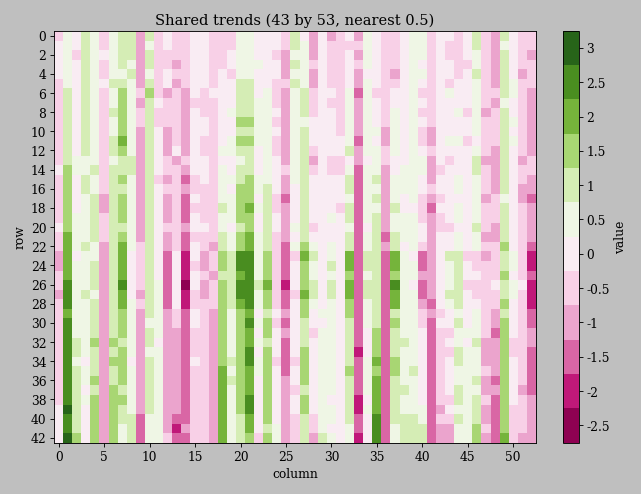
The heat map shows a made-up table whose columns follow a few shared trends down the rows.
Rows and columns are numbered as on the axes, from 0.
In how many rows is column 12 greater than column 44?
3
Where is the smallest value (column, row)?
14, 26
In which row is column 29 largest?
42
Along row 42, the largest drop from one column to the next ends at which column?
36
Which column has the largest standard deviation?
18
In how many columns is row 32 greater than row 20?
19
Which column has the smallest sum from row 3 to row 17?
33
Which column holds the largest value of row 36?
1
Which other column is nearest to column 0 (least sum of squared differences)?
16
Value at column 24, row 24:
-0.5
